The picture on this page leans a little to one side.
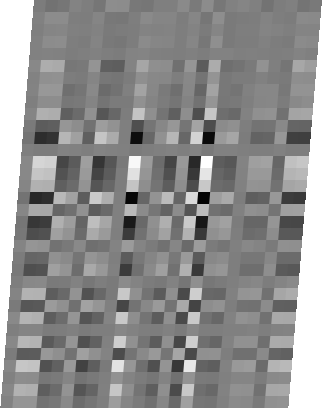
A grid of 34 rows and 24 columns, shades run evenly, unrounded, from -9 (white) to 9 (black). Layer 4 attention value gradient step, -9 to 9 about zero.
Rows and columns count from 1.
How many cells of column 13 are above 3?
3
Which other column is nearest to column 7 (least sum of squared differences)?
15
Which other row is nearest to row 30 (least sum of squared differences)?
11
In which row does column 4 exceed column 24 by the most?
14
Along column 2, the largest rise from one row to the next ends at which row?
17
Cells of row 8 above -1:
18
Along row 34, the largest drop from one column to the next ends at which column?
16
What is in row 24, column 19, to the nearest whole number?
0
